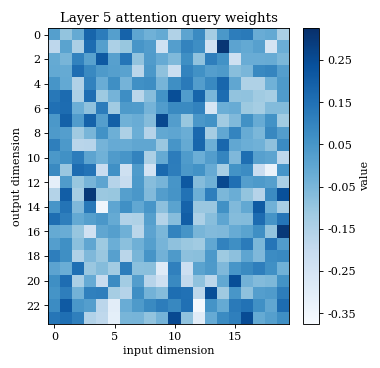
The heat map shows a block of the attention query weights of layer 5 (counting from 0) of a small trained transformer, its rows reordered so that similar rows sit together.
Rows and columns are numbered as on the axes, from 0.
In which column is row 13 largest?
3
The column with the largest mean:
1
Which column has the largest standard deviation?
12
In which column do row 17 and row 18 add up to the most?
18
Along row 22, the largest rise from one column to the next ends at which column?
13
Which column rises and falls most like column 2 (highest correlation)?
16
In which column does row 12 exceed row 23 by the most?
11
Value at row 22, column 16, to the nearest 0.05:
0.15
